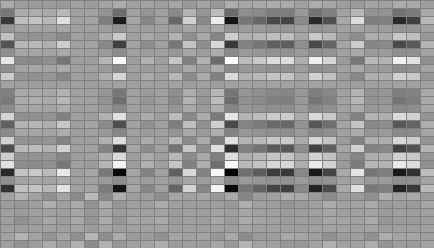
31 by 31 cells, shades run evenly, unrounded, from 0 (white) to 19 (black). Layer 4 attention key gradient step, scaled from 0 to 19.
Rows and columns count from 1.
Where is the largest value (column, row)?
17, 22
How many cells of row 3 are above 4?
27
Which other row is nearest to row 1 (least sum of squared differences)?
11
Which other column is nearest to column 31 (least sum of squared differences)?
4
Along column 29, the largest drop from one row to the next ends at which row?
20
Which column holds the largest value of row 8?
16
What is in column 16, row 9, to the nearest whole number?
6
